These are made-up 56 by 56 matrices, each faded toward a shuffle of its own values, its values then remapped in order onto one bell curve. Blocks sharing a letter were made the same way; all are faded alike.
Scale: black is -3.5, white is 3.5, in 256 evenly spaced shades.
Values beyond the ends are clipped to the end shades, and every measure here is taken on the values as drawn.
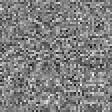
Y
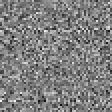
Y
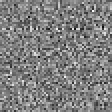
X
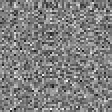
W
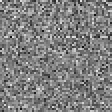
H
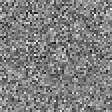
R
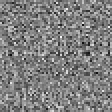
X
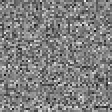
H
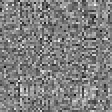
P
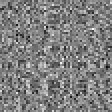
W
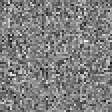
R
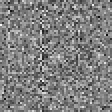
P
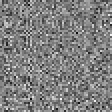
P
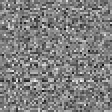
Y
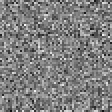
X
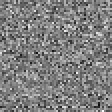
H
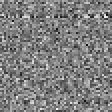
X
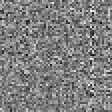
R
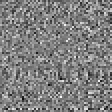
Y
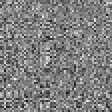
W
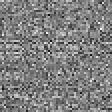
X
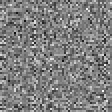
P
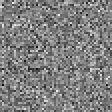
R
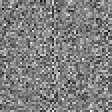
P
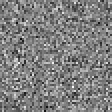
P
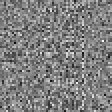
P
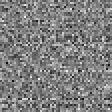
Y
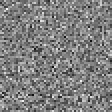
H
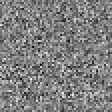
R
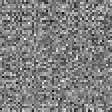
W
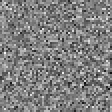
H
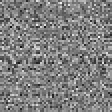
Y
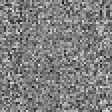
R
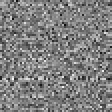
Y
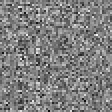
P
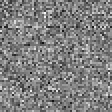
H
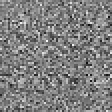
X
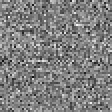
H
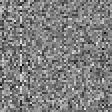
R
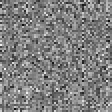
P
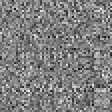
Y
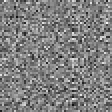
W
